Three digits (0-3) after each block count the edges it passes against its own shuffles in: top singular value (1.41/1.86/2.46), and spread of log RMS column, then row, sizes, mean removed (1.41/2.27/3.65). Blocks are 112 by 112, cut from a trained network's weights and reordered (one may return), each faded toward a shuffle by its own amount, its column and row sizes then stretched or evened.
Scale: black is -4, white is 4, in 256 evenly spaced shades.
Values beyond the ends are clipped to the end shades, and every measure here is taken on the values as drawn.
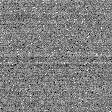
1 0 0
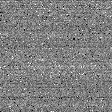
1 0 1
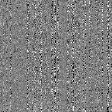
0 3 1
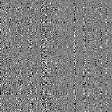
3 3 2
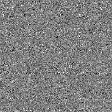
1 1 2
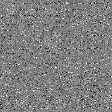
1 0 2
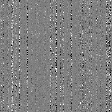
1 3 0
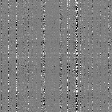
2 3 0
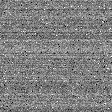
2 0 0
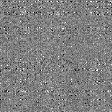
2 1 2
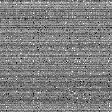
3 1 1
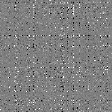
2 2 2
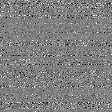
0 0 3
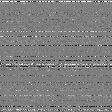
3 0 3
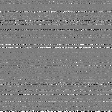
2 0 3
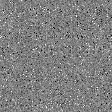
0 0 1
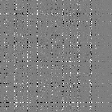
2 3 2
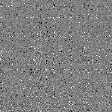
0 2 2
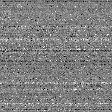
2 0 2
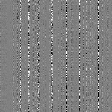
3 3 0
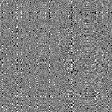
3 2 1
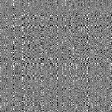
3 3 2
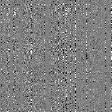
2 3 1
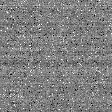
1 1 0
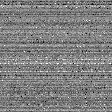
3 0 2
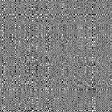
3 2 2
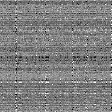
3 2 1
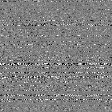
2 0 3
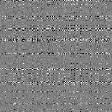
3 2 3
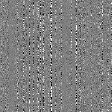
2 3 0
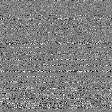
1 0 3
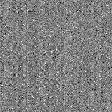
2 0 0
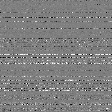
2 0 3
